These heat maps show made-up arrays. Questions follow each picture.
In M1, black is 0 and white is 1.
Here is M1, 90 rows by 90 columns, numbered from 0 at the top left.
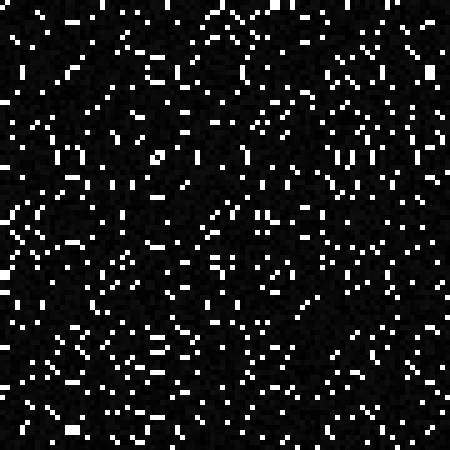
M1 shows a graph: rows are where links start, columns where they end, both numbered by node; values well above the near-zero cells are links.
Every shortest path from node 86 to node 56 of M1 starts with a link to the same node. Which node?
node 13
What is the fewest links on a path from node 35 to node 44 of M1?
3
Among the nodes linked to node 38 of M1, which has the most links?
node 8
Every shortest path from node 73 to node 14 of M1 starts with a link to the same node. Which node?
node 27
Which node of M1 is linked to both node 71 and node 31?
node 74
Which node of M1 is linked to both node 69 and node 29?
node 15
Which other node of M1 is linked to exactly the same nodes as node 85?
node 48
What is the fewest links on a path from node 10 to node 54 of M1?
7
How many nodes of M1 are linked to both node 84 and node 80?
3
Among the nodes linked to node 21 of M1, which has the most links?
node 82
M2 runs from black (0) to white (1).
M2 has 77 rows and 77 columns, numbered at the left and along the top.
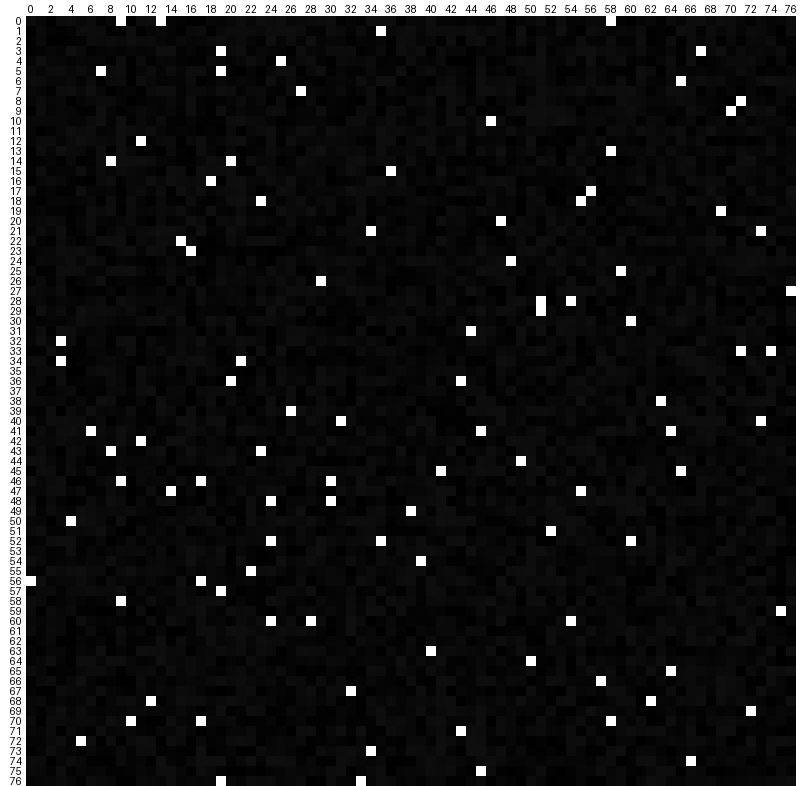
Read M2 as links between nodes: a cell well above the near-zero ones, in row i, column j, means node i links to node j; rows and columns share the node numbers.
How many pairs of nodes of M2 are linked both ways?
4
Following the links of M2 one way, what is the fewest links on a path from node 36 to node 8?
2
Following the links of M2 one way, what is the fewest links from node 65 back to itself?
8
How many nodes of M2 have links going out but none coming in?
3
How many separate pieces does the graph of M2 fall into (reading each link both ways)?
8
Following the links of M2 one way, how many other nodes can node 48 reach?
11
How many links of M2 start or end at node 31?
2
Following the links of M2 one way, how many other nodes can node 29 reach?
11
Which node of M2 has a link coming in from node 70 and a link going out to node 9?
node 58
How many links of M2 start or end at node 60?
5
